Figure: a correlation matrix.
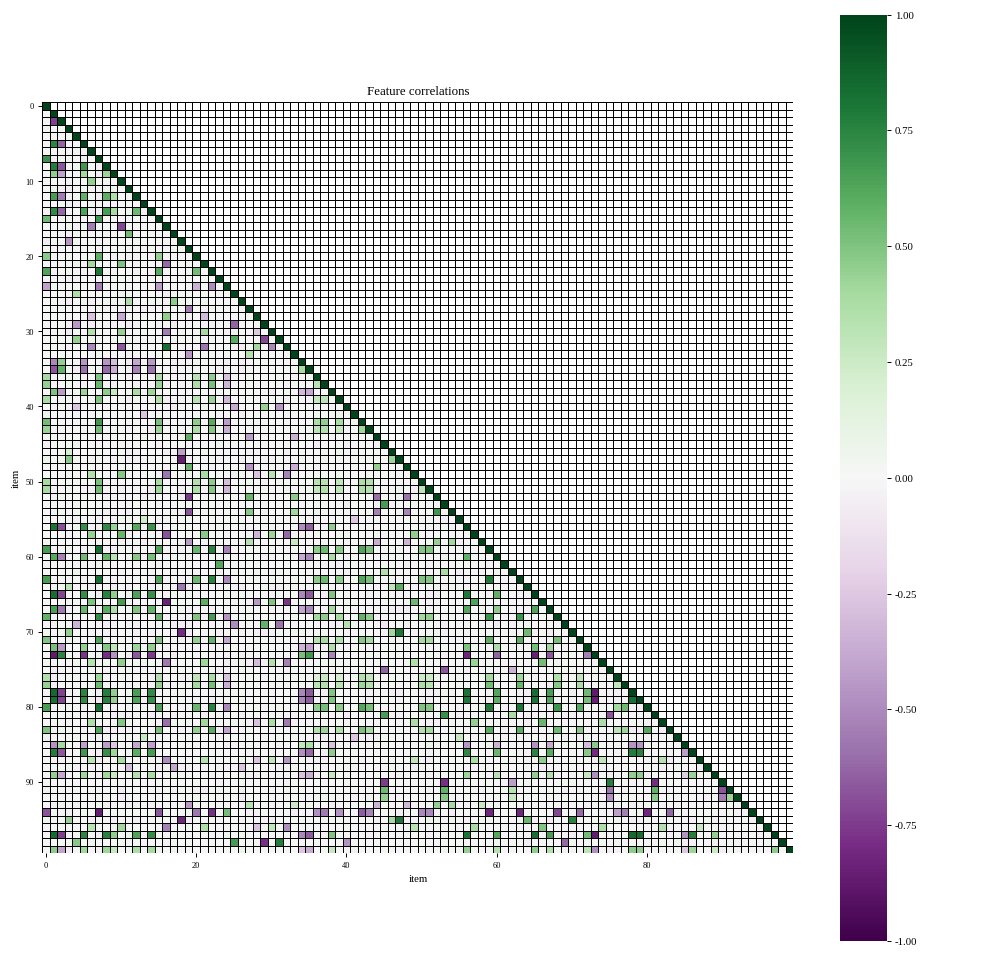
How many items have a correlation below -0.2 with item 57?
3
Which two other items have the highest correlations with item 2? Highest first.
73, 35
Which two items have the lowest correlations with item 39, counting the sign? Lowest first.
94, 24
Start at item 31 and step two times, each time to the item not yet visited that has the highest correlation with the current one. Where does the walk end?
25
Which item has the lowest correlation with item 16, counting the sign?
66
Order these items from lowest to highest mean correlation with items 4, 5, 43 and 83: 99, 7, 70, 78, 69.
69, 70, 99, 78, 7
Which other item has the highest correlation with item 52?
54
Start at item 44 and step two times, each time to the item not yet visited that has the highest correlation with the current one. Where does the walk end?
48
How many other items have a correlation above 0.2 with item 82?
10
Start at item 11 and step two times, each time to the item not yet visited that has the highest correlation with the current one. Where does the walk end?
26
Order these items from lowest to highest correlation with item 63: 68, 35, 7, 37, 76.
35, 76, 37, 68, 7
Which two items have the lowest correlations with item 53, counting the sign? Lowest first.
90, 75
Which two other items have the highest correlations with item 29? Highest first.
69, 40
